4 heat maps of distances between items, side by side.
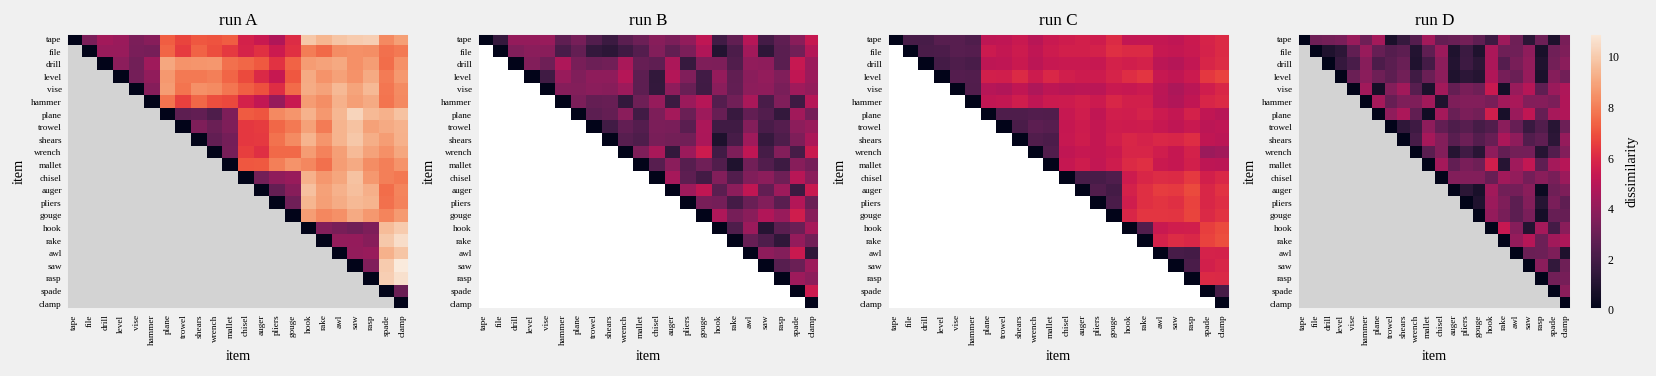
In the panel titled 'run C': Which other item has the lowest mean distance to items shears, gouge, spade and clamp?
wrench
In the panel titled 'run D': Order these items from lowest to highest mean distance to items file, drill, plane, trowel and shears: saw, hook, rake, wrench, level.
wrench, level, rake, saw, hook
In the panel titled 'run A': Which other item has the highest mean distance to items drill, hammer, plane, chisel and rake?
clamp
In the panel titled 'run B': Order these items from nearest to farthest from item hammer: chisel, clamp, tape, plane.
tape, plane, chisel, clamp
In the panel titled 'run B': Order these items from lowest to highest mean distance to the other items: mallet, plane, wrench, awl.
mallet, plane, wrench, awl
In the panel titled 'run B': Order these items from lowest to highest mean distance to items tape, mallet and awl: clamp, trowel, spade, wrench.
trowel, clamp, wrench, spade
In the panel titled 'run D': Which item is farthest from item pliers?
hook
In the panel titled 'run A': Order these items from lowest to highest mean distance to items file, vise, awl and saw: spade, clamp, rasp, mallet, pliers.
rasp, pliers, mallet, spade, clamp
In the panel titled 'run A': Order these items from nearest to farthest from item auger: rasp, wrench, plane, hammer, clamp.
hammer, wrench, plane, clamp, rasp
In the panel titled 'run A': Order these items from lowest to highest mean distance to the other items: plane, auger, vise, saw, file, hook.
file, auger, vise, plane, hook, saw
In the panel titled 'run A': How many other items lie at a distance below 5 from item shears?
4
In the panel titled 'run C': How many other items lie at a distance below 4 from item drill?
5
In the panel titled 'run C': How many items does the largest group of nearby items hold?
6
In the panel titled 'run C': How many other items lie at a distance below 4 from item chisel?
3
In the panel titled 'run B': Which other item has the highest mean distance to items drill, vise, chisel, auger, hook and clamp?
spade
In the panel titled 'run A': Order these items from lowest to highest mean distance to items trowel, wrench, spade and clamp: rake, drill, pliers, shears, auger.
shears, auger, pliers, drill, rake
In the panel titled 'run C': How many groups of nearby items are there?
6
